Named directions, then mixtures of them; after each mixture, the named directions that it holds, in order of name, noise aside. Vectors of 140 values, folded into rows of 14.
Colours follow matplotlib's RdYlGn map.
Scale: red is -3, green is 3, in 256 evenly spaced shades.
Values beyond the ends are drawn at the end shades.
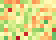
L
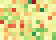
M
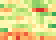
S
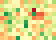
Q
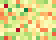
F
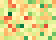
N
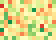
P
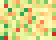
F.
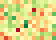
F, Q, S.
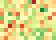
M.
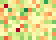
F.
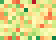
F, L, M.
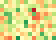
Q.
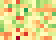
F, L, S.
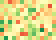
L, P.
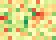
L, Q.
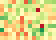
M, P, S.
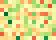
L, P, Q.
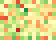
F, L.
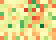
F, M, Q.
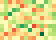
N, Q, S.
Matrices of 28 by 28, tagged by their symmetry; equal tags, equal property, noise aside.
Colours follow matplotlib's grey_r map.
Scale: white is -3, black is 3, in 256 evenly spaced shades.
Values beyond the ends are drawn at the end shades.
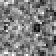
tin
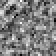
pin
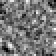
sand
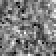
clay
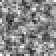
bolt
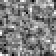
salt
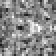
tin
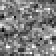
bolt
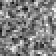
clay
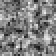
salt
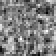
salt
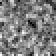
sand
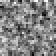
clay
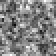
bolt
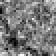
sand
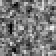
tin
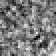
pin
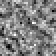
sand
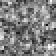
clay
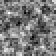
sand
